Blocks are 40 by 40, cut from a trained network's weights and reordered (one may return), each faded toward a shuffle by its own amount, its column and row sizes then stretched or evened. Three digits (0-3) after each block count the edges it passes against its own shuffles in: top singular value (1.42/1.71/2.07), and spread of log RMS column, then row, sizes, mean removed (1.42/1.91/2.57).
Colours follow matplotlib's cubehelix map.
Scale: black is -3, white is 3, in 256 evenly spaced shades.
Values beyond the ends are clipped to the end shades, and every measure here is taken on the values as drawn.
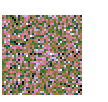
0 0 0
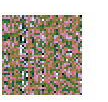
1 3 0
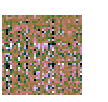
1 3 2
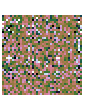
1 2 1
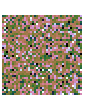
0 1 1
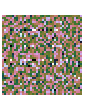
2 1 1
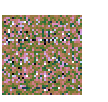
0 1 2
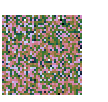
0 2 1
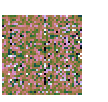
0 2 2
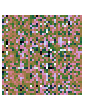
1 3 2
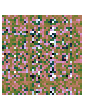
0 3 2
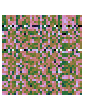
3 0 2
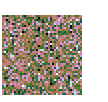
0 1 0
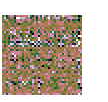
1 1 3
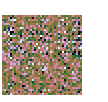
1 2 1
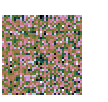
2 2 2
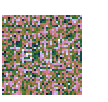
2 0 1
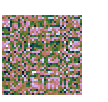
3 1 1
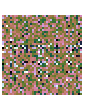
2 2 2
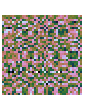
3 0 2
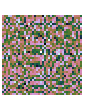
3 1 1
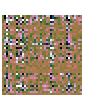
2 3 3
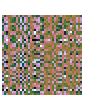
3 3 2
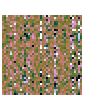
1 3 1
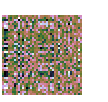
3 3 1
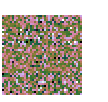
0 1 2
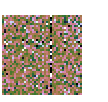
2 2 0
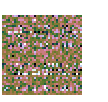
2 1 3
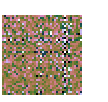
2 2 2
